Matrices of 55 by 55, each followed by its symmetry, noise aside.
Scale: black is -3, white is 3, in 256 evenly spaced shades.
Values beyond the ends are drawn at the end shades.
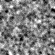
antisymmetric.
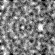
mirrored top to bottom.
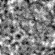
symmetric across the other diagonal.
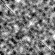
symmetric across the other diagonal.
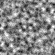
same after a half turn.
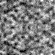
mirrored top to bottom.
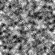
same after a half turn.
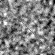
no symmetry.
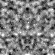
mirrored left to right.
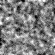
antisymmetric.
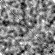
symmetric.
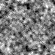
same after a half turn.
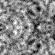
mirrored top to bottom.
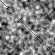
symmetric.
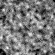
symmetric across the other diagonal.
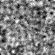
antisymmetric.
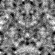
mirrored left to right.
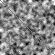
symmetric.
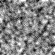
no symmetry.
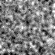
antisymmetric.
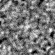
symmetric.
